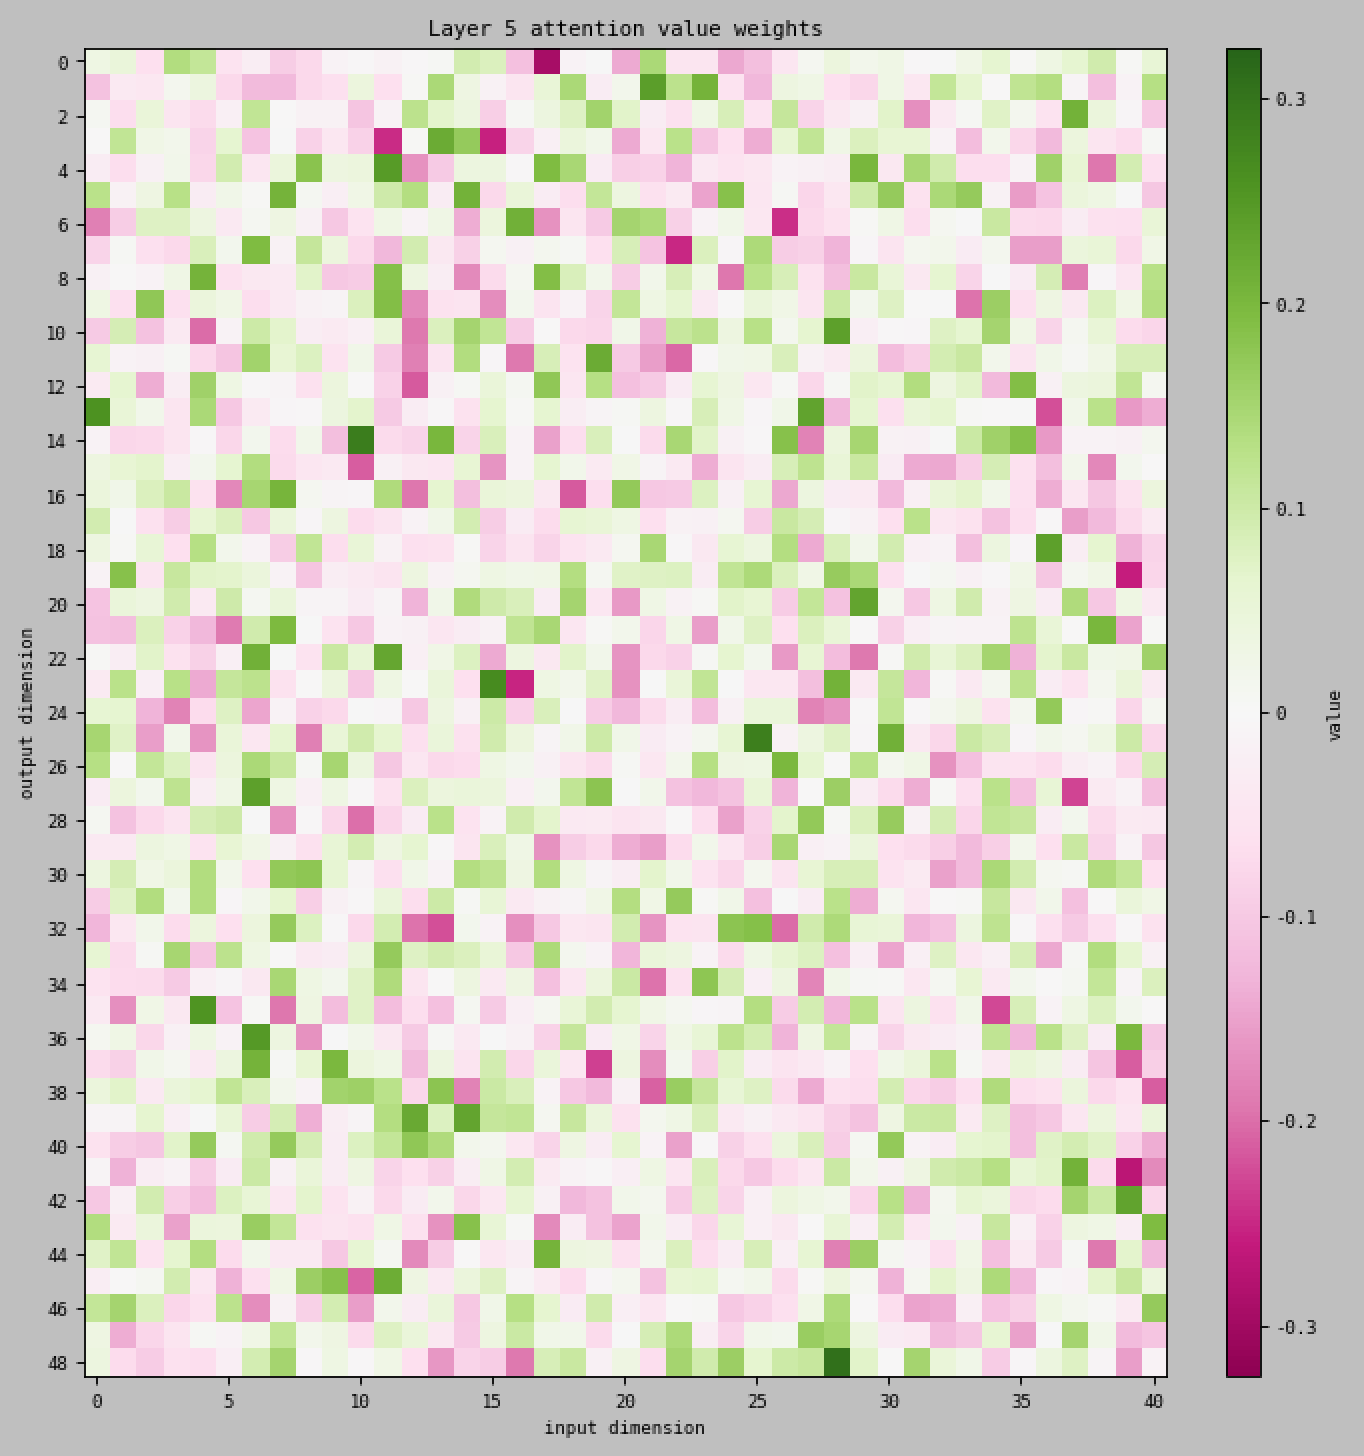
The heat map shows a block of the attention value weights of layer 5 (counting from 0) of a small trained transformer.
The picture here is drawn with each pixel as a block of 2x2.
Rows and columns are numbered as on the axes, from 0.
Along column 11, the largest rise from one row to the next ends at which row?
4
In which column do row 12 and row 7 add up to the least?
22
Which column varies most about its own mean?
28
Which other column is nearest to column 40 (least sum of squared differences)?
2
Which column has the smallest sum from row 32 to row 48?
21
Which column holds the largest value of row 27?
6
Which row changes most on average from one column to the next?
23
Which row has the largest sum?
30
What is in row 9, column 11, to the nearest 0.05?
0.2
